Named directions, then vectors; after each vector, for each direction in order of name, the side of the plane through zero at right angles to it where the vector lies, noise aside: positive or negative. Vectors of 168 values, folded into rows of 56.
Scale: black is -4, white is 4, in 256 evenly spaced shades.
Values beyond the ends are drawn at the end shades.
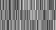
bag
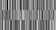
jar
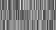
positive, negative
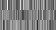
positive, negative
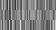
positive, positive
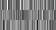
positive, negative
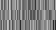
negative, negative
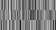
negative, negative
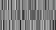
negative, negative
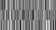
negative, negative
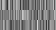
negative, positive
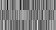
negative, positive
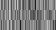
negative, negative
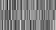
positive, positive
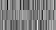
negative, positive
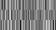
negative, negative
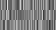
positive, negative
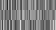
positive, positive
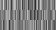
negative, negative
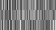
positive, positive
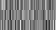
positive, positive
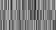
negative, negative
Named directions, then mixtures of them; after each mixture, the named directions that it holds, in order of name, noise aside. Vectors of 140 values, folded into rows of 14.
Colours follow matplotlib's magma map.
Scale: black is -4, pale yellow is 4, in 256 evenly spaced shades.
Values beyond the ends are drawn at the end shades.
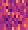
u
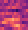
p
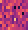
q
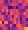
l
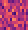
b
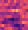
p.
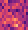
b, p.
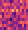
b, p.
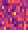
b.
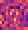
b, l, q.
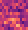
l, p.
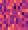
q.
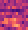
p.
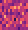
l, q, u.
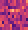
l, p, u.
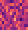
b, l, q.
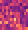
l, p, q.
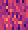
u.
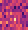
l, p, q.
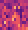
l, p, q.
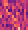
b, p, u.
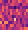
l, q.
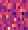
b, l, q.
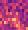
b, l, p.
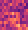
l, p, u.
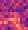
l, p.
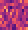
b, l.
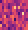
q.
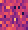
q.
